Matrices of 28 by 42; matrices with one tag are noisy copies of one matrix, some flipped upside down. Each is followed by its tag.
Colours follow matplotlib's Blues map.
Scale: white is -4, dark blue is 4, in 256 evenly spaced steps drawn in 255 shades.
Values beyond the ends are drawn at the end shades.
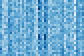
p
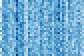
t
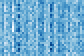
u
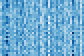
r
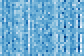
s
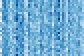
t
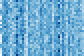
t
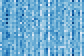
r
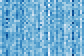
r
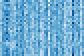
r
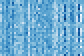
s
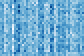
u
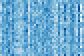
s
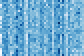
t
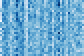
t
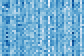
r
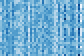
s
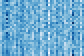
r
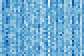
r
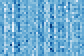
u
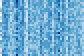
t
